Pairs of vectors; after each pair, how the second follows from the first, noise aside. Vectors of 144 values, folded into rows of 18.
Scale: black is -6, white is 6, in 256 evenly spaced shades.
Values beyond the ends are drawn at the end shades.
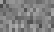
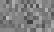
shuffled.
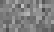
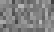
shuffled.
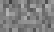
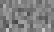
reversed, negated.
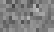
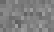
reversed, negated, shrunk.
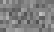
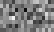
reversed, scaled up.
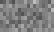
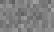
shrunk.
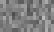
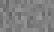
reversed, negated, shrunk.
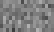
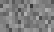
shuffled.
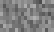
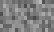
negated.
